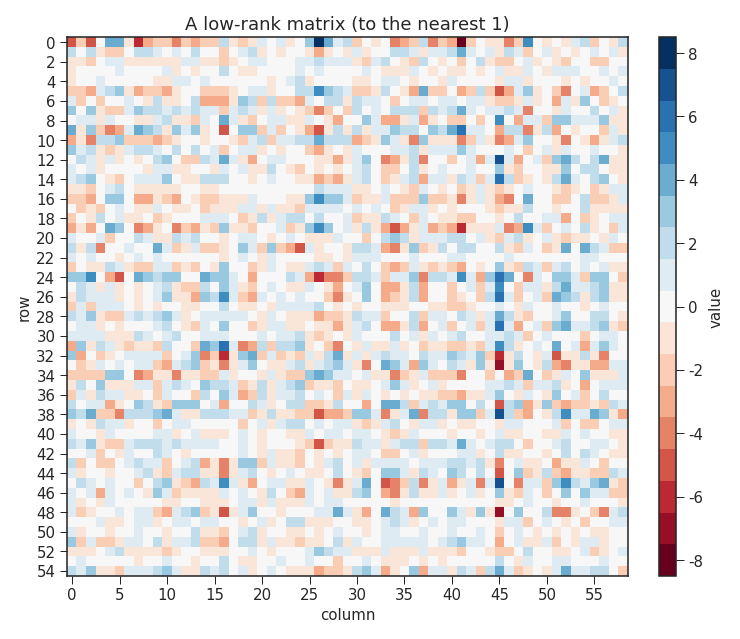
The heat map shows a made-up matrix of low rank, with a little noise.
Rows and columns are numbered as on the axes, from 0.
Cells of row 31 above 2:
8
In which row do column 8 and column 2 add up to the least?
0
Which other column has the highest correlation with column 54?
21
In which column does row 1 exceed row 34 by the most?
41
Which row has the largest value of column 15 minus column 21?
31
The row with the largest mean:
24
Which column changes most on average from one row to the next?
45
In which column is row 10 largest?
26
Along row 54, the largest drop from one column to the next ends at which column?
37
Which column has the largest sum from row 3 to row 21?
54
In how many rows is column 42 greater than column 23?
29
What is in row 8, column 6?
0
